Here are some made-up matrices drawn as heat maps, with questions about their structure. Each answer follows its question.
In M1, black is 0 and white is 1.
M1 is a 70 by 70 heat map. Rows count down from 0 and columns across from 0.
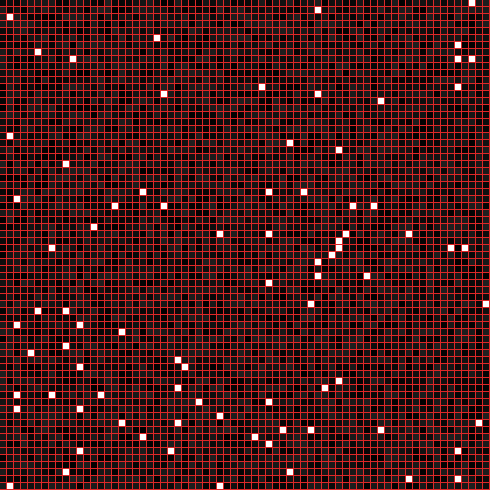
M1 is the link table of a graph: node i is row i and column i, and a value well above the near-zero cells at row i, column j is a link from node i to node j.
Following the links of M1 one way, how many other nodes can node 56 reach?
9
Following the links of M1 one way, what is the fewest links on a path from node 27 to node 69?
2
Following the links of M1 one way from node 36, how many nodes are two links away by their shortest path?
1
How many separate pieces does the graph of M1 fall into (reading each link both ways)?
6
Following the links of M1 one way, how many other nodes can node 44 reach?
3
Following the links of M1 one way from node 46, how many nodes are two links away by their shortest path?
1
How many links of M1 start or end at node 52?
3
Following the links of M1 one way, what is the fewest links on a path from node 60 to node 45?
5
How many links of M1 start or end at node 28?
2
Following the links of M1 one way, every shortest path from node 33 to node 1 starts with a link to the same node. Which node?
node 58
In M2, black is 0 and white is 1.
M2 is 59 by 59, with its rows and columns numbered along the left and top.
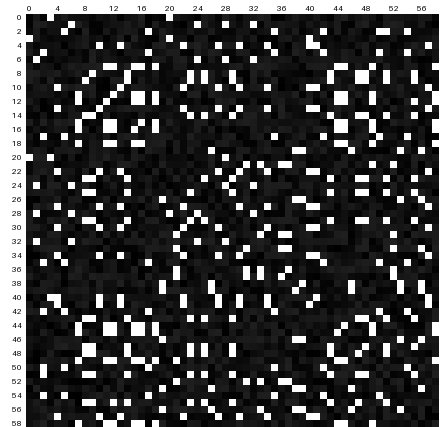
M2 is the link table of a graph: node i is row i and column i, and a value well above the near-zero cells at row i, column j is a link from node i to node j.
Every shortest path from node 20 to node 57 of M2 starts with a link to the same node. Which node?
node 3
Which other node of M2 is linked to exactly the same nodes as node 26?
node 46
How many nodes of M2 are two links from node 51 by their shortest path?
7
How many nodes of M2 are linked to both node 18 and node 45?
8
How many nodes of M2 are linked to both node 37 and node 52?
4
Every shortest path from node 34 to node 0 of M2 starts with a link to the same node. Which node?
node 40
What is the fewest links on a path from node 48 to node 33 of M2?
6
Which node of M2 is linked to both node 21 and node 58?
node 49
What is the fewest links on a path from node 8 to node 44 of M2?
3
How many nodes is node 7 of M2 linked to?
9
